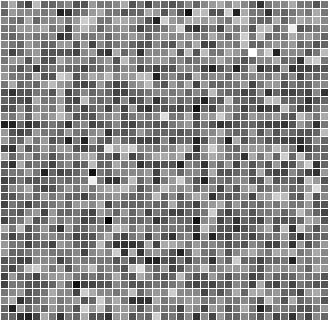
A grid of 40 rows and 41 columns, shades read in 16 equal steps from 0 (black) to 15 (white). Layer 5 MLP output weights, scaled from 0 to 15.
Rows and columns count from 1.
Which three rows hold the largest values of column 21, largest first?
15, 3, 24
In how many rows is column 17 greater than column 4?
21
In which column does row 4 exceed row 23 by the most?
37
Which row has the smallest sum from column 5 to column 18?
36
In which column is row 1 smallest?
33
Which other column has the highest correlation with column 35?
14
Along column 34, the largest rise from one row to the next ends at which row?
13
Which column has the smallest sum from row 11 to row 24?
25
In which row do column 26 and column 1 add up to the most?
29
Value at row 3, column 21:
12
